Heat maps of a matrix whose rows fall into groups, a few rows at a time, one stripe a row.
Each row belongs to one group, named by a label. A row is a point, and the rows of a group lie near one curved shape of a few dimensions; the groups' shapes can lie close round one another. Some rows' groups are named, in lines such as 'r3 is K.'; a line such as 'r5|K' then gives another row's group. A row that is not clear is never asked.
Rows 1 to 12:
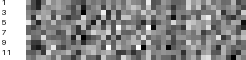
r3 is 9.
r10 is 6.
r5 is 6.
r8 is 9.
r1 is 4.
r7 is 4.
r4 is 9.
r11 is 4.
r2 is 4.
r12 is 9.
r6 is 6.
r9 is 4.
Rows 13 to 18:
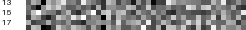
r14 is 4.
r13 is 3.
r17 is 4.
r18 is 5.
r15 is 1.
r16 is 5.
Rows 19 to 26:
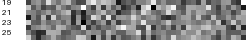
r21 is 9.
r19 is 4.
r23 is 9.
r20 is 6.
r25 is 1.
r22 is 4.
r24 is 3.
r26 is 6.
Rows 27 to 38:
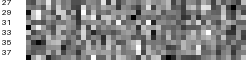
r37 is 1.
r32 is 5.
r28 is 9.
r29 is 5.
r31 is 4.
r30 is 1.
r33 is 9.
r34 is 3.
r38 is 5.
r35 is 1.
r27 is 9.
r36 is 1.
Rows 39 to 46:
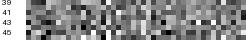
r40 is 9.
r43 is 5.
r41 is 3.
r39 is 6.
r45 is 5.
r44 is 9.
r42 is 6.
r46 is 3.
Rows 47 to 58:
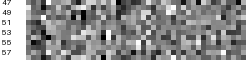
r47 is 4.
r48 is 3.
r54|5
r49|9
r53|6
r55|1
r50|9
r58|3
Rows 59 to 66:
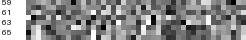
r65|5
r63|6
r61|1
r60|6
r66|1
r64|5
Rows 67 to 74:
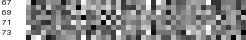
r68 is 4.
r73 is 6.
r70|9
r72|9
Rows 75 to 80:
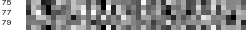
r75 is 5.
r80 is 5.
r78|9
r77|5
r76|5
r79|3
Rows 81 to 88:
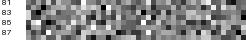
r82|3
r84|6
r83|6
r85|5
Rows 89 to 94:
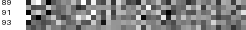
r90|4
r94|1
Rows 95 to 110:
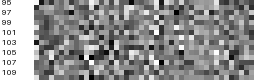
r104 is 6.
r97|1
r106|9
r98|6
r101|6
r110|9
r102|3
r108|1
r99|1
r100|9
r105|9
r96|3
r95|6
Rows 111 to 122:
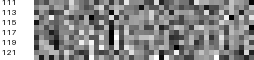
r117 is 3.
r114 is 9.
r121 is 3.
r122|6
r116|6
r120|5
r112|1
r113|5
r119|5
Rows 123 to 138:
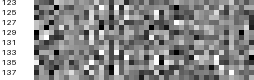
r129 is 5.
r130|5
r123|1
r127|3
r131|6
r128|6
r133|5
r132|4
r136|5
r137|3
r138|1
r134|6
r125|6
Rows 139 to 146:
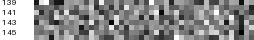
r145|9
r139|5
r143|5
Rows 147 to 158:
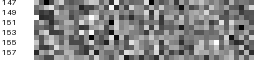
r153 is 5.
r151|3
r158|1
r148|9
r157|3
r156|4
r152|1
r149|1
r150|6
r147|6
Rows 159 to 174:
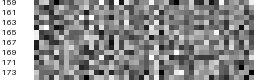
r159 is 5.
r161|4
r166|6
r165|9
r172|9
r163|4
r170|5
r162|5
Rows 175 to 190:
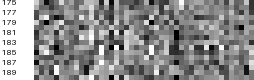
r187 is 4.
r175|6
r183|3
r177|3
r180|9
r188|4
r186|1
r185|5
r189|4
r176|3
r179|6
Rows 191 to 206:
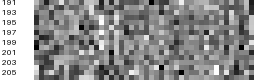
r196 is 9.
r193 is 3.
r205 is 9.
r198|1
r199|4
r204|9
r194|4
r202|4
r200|5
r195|4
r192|3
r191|6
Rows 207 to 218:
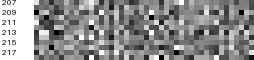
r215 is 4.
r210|6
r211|6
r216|3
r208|3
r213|5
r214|5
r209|5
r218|6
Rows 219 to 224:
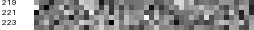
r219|3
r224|4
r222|1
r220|6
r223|5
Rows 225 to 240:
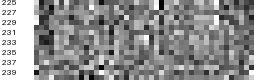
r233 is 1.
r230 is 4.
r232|1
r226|6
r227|1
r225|9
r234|4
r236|4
